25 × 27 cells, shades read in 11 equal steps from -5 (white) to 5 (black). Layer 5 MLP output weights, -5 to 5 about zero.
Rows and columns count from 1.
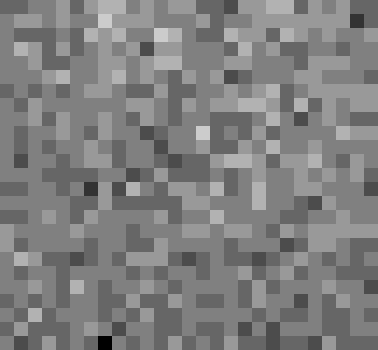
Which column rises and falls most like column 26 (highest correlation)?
27
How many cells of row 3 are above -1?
15
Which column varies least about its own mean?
1
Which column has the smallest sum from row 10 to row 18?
19
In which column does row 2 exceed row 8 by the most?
26
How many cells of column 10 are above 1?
1
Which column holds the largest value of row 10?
11
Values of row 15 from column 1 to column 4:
0 0 0 0
